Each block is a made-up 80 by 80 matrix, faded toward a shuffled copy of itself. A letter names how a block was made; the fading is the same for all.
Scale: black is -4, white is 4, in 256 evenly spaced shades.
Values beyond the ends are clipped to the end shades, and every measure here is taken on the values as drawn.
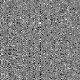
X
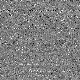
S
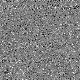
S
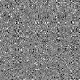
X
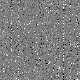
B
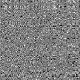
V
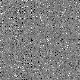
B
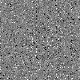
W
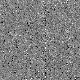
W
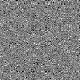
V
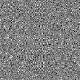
V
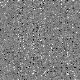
B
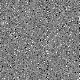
W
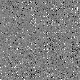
B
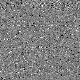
S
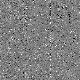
B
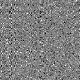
X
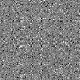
V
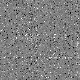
B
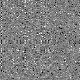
X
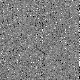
W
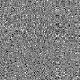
V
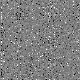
B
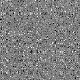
X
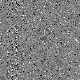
W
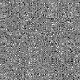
V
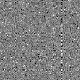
X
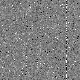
W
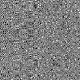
V
